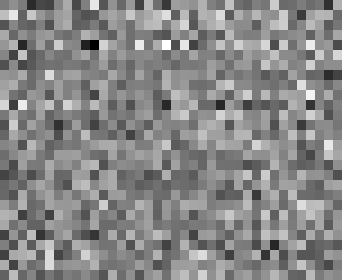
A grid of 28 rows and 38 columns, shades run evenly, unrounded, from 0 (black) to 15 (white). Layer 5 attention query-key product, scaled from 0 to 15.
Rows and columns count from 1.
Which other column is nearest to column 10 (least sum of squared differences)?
22
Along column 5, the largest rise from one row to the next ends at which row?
25
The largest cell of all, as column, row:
19, 5
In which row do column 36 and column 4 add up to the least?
1
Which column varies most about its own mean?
35
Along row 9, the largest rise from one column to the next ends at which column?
34
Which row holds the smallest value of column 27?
20
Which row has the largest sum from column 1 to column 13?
11
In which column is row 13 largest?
2
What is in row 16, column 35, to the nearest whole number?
4
